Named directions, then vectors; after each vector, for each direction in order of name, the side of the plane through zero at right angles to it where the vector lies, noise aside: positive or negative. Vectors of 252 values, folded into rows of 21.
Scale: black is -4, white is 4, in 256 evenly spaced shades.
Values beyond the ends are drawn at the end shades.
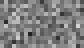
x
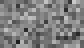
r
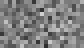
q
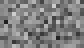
negative, positive, positive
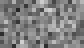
positive, positive, negative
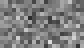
positive, negative, positive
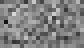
negative, positive, positive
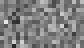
positive, positive, negative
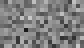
negative, positive, negative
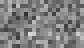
negative, negative, negative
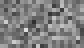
positive, negative, negative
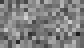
positive, positive, positive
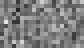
positive, positive, negative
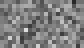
positive, negative, positive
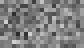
positive, negative, negative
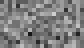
positive, positive, positive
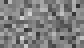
negative, positive, negative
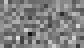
positive, negative, positive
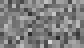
positive, positive, positive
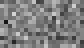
negative, positive, positive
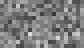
negative, negative, negative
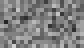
negative, negative, positive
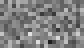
negative, negative, negative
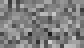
positive, positive, positive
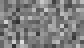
positive, positive, negative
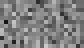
negative, negative, positive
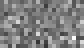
positive, negative, positive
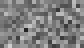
negative, positive, negative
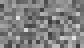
positive, negative, positive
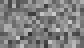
positive, positive, positive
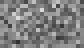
negative, positive, positive
